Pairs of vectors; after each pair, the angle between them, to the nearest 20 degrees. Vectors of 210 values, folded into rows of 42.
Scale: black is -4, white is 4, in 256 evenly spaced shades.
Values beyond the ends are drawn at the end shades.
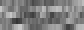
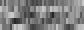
20 degrees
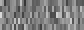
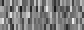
100 degrees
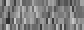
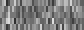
160 degrees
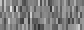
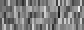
100 degrees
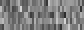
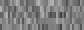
60 degrees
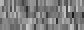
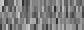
60 degrees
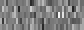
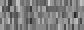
120 degrees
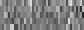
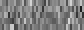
20 degrees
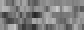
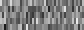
80 degrees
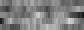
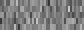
80 degrees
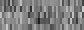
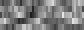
100 degrees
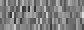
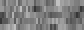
60 degrees
